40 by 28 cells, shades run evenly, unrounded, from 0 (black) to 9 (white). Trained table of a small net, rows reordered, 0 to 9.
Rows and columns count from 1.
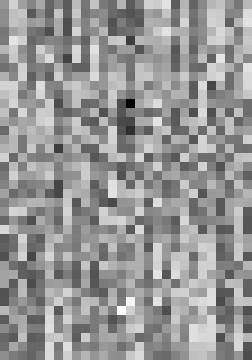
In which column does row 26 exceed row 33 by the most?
1
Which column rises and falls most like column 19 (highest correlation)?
3
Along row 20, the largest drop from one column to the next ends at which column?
14
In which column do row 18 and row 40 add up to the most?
16
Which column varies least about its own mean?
21
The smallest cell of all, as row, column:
12, 15
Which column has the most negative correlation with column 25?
8
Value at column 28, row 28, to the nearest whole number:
6
